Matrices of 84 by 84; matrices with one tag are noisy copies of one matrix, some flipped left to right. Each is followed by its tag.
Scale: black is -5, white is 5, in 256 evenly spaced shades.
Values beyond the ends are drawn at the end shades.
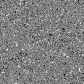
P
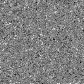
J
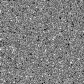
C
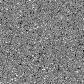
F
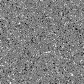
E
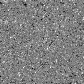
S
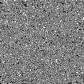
S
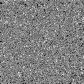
S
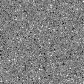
F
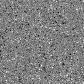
F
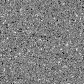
P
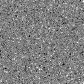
F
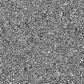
E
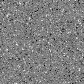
P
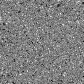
S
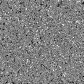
S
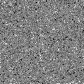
J
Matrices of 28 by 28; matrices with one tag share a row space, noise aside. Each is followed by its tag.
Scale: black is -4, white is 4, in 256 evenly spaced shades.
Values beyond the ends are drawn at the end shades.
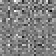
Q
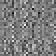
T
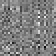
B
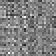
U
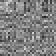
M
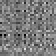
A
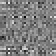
U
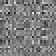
M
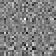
T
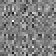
T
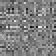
U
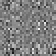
B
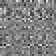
A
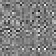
B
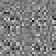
B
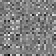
B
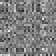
M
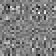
B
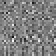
T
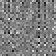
B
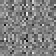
T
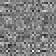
M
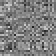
M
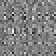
T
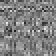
M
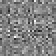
Q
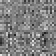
M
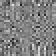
B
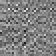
U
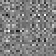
B
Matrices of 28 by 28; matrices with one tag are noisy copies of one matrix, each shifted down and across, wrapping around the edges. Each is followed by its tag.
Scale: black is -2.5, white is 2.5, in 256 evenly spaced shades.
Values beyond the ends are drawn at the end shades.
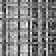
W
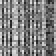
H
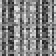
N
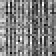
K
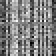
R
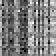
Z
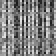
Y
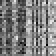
Z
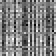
Y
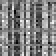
N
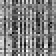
Y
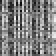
Y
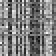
R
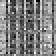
W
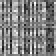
H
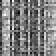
W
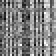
H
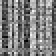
N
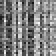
N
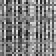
K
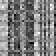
Z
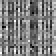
H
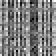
H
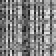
H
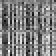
Y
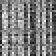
N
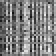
K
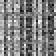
N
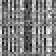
H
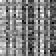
N
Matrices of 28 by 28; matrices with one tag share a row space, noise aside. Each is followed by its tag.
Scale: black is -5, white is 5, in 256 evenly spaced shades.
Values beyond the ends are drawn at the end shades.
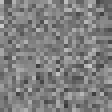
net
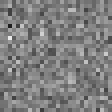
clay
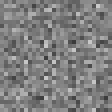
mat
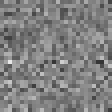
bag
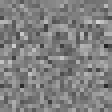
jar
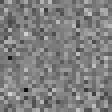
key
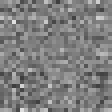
jar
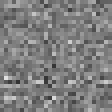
mat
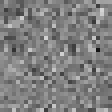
mat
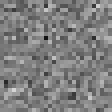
mat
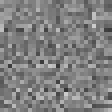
net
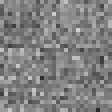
bag
